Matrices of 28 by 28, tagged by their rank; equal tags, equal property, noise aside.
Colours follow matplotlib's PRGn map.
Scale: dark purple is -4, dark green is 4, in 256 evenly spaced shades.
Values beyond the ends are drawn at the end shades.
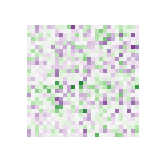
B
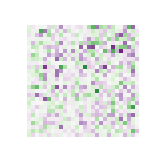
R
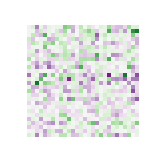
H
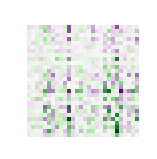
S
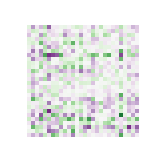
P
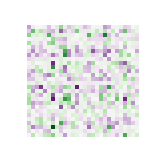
R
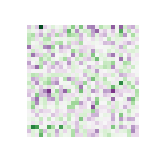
R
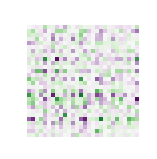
S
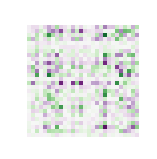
S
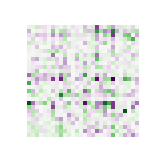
S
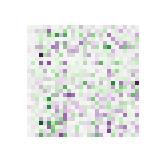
B
